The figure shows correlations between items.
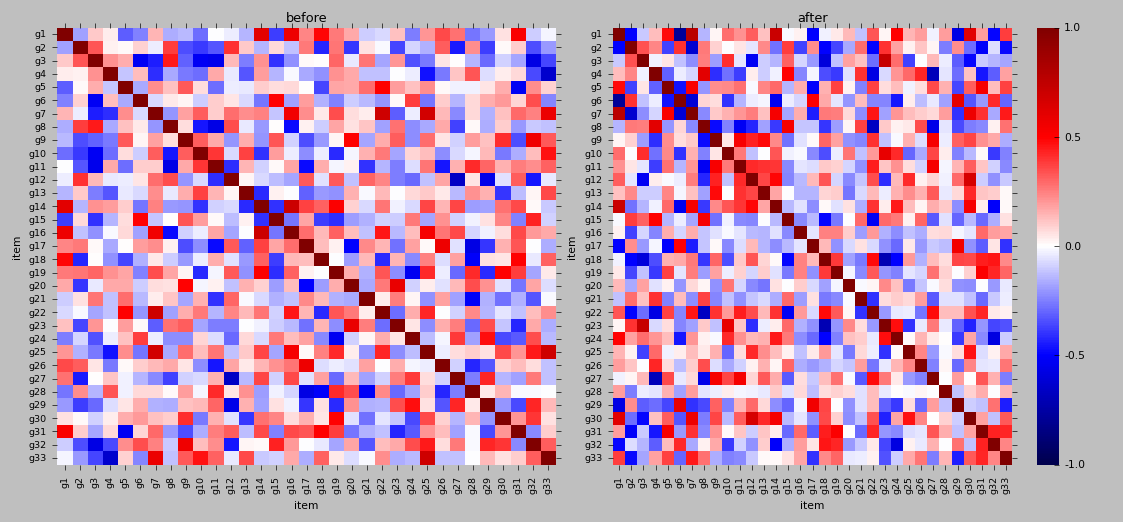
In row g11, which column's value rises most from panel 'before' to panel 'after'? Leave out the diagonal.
g12
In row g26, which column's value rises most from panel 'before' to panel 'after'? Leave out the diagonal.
g4
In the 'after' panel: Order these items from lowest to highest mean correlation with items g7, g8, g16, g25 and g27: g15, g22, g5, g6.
g6, g15, g22, g5
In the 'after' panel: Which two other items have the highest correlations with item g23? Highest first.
g3, g10
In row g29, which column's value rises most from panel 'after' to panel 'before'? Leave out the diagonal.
g24
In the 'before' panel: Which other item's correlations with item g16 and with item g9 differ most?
g14
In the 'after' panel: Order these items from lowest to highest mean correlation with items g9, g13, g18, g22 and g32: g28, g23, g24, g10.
g23, g24, g10, g28
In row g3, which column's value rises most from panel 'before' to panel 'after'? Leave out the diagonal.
g10
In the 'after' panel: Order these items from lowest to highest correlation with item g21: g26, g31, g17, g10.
g31, g10, g17, g26
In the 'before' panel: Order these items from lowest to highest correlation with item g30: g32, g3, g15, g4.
g3, g4, g15, g32
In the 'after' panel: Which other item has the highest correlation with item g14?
g1
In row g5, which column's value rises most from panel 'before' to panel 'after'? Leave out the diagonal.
g31
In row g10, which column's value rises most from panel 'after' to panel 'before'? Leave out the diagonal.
g33
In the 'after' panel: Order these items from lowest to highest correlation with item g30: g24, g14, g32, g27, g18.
g32, g27, g24, g18, g14
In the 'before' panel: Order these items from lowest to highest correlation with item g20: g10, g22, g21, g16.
g21, g10, g16, g22
